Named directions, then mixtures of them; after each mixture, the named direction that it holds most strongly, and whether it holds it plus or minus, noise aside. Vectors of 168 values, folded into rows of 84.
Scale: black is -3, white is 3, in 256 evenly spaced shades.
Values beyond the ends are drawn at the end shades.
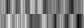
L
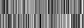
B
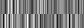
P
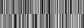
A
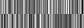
B, minus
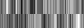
L, minus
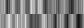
L, plus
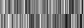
B, minus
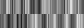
L, minus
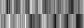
L, plus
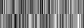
A, plus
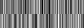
A, plus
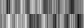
L, plus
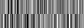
P, minus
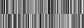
B, plus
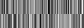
B, plus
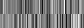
A, plus
